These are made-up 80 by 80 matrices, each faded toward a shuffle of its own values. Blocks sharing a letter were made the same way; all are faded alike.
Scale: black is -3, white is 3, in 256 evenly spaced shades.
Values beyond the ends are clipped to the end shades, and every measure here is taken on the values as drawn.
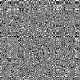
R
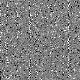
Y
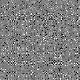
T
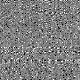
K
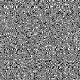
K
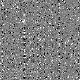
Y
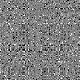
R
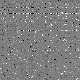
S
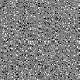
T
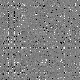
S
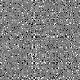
T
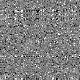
K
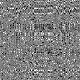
R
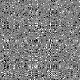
R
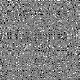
T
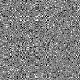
R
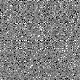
K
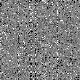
Y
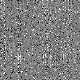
Y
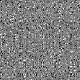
T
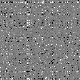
S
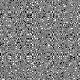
R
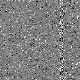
Y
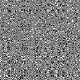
R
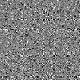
K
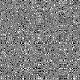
R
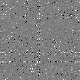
S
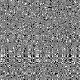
R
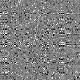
R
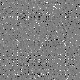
S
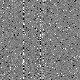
Y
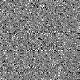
K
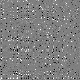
S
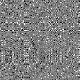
R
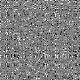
T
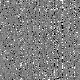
Y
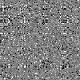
T
